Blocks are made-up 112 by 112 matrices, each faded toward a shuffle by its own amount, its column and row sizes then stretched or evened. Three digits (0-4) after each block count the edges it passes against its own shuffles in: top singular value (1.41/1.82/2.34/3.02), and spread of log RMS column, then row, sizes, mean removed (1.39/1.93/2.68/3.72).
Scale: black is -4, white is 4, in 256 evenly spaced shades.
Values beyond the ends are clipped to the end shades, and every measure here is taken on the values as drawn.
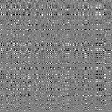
4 3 4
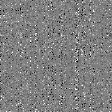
1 3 1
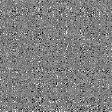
1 3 3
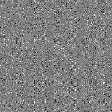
3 2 0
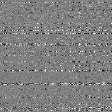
3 2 4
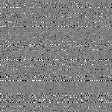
3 2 4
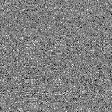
2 0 2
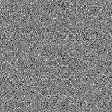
3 0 1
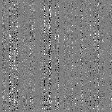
1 4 1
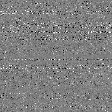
1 0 3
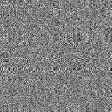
3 1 2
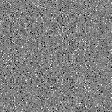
3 1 0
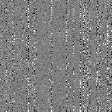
2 4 0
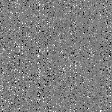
1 3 0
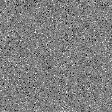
0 2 0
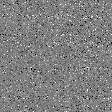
0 0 2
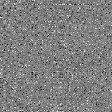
3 0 2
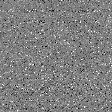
1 0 2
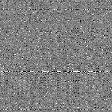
3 0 3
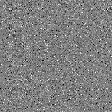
2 0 1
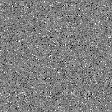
2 0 1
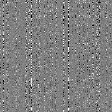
3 4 1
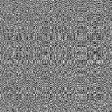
4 3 2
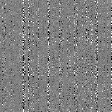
3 4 1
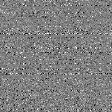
2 1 3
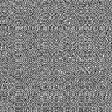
4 0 1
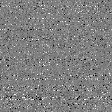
0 0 3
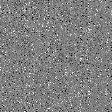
1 2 0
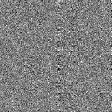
2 2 0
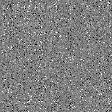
1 2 0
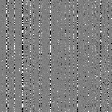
4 4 0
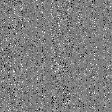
0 3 0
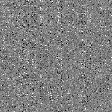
2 2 0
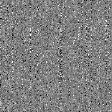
2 3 0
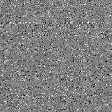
2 0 2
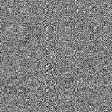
3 3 0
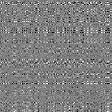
4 2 4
